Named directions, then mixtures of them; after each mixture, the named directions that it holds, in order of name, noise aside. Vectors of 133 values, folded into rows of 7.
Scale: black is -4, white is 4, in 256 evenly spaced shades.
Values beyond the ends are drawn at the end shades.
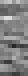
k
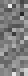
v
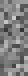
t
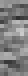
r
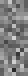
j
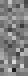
j.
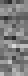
j, k.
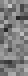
r, t, v.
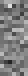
k, r, v.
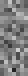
j.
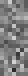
j.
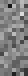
v.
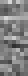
j, k.
